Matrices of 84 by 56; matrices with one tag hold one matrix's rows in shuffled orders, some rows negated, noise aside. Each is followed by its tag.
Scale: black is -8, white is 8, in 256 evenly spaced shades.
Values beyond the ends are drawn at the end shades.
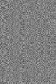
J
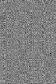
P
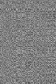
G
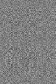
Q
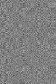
J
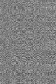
G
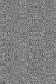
P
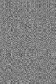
Q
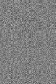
Q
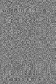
Q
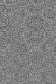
P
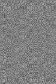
P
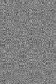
P
